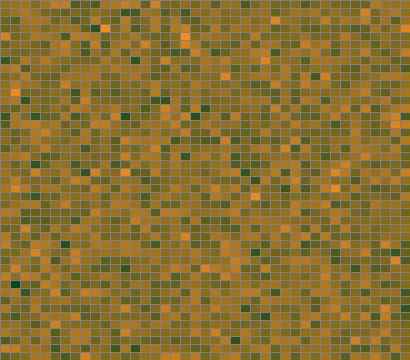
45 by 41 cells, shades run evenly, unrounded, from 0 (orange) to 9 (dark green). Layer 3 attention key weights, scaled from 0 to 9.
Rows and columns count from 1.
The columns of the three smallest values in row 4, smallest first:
11, 41, 19
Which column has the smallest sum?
33
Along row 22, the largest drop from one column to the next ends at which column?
10
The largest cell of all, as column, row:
2, 36
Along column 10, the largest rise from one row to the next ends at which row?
4
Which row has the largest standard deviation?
15
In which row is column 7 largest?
31
